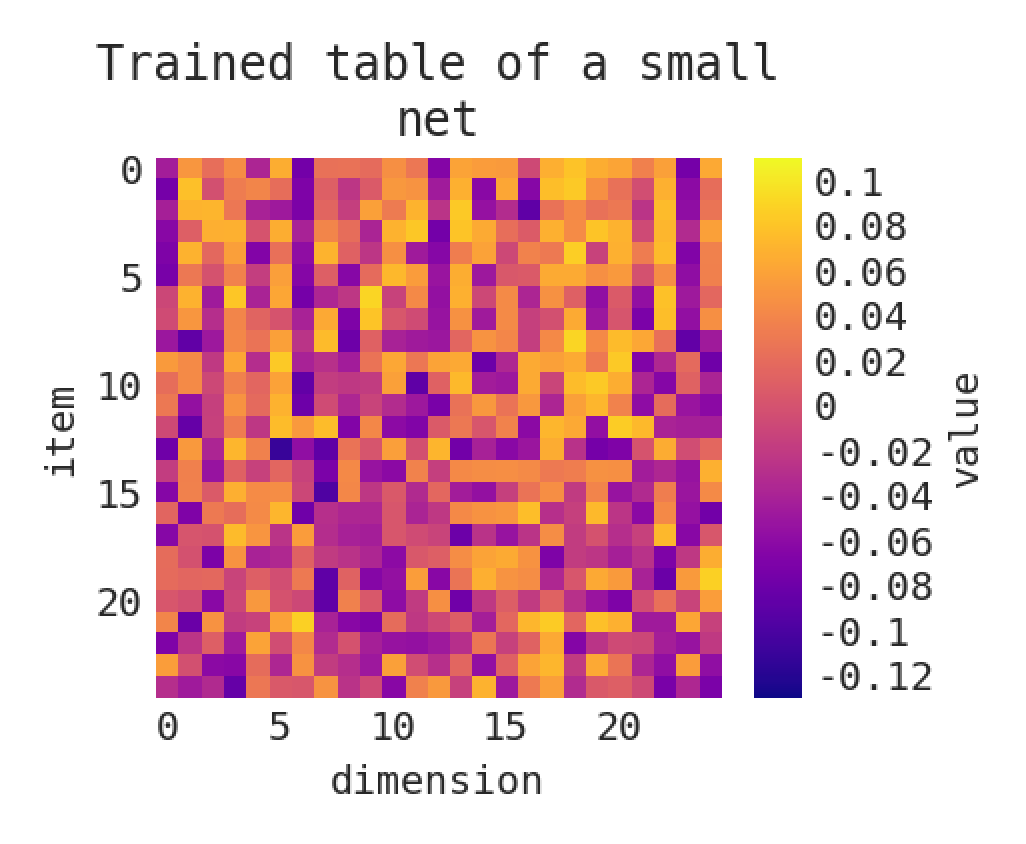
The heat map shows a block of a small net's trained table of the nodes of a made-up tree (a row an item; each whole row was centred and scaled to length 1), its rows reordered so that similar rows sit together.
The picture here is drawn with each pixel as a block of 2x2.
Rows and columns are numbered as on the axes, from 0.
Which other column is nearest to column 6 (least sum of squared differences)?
23
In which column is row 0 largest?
18
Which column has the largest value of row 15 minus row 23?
3
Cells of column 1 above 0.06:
4
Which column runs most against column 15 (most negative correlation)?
12
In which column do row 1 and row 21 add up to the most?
17
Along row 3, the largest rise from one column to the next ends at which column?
13
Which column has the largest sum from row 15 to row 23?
16
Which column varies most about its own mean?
22
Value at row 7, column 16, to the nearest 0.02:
-0.02
